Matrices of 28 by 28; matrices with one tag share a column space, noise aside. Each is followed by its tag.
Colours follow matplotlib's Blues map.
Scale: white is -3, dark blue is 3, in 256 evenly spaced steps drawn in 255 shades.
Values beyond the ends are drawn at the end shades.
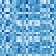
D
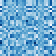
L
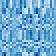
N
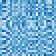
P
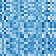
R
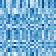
N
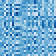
P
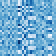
L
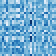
D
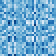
D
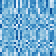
N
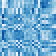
N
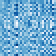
P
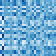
L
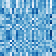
N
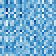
D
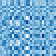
L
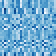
N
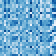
D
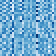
R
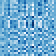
P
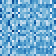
D
